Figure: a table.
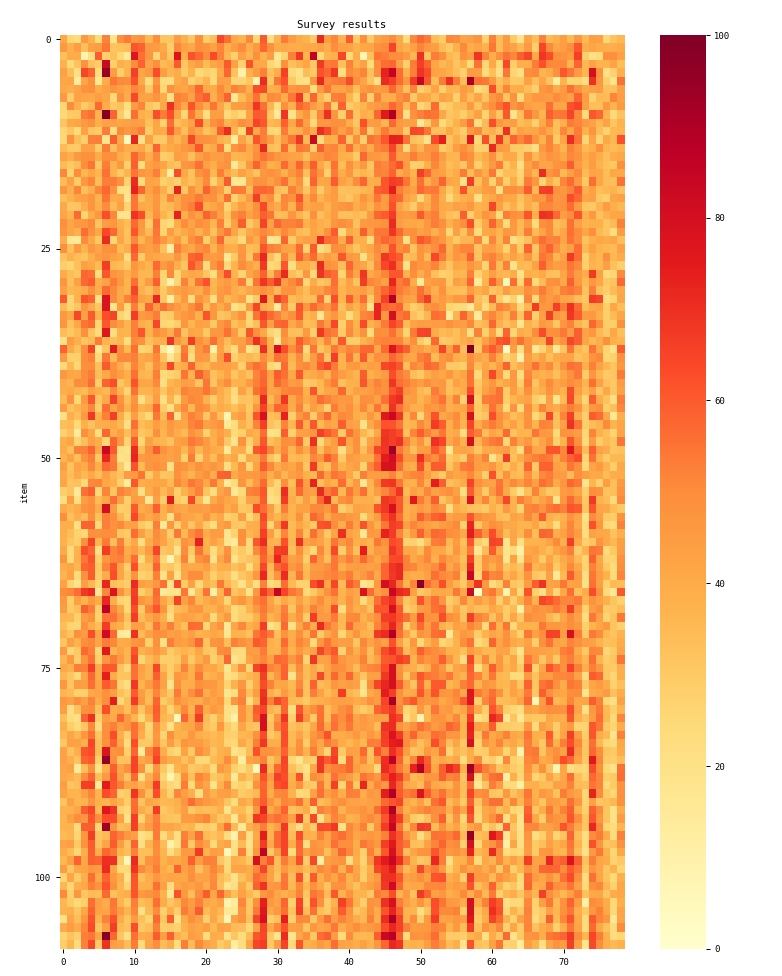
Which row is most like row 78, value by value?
59
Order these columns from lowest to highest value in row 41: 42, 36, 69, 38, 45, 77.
77, 36, 69, 45, 38, 42
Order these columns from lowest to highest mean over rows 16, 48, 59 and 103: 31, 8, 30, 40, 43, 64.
64, 8, 30, 43, 40, 31
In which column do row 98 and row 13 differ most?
36
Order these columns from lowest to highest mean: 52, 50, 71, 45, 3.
3, 50, 52, 71, 45
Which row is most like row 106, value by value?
63
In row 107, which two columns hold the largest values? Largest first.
6, 46
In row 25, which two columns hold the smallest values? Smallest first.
15, 36
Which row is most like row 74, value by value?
17
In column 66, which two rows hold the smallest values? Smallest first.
79, 37
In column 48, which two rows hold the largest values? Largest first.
66, 74
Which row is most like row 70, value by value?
27
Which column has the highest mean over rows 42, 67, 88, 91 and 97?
46
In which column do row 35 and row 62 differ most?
30
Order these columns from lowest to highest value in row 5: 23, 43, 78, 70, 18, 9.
18, 43, 70, 23, 9, 78
